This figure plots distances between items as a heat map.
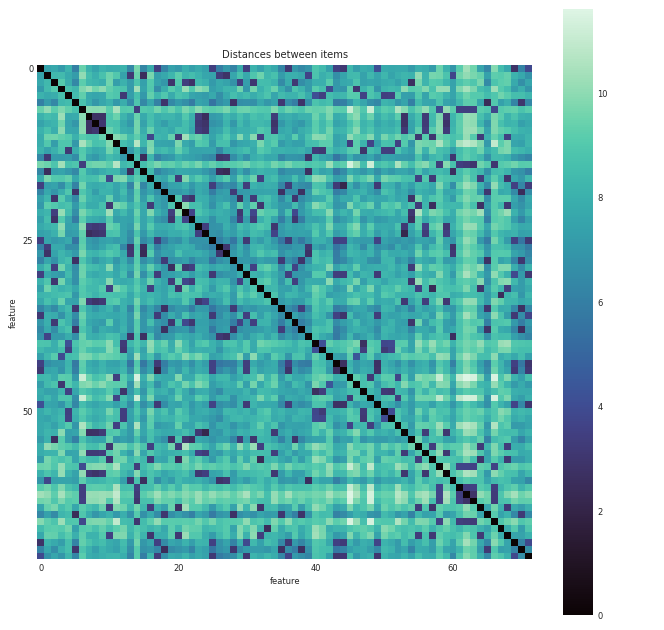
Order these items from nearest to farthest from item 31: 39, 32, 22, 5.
22, 5, 39, 32
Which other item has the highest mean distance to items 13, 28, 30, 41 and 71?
62
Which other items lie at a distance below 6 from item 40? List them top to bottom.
4, 12, 41, 47, 50, 51
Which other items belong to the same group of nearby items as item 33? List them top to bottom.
67
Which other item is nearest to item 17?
44
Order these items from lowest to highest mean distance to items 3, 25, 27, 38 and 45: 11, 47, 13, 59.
13, 11, 47, 59
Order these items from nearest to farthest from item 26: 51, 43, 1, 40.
1, 43, 51, 40
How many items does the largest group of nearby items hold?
10
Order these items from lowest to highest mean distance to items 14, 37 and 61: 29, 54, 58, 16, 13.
58, 54, 29, 13, 16
